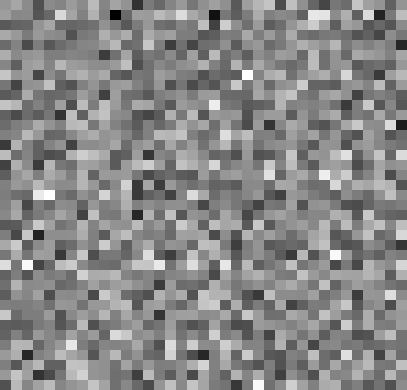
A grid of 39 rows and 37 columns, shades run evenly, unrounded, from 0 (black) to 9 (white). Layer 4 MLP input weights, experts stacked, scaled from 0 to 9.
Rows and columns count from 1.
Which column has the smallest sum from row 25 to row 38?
33
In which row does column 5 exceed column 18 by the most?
9
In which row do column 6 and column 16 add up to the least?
26
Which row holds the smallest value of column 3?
36
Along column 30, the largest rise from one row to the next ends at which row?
2
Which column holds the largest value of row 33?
32
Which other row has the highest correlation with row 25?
11
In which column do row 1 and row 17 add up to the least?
4
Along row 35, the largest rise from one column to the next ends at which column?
16
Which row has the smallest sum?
21
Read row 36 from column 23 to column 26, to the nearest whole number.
7 5 3 3
